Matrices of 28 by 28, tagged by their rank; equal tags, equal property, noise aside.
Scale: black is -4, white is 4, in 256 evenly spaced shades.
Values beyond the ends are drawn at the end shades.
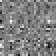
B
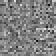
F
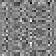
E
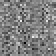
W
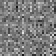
W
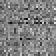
W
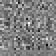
W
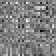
E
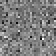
W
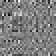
E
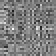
E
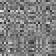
B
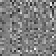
E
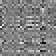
B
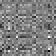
B
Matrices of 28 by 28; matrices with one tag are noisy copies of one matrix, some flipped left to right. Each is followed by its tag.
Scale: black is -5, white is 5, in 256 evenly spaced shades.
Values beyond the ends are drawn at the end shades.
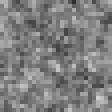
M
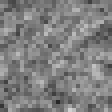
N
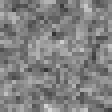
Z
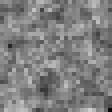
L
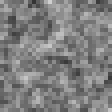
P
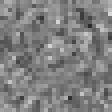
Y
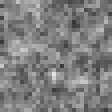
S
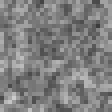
M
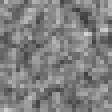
Y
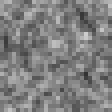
Y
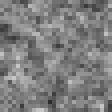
N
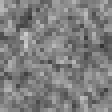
Y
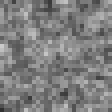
Z
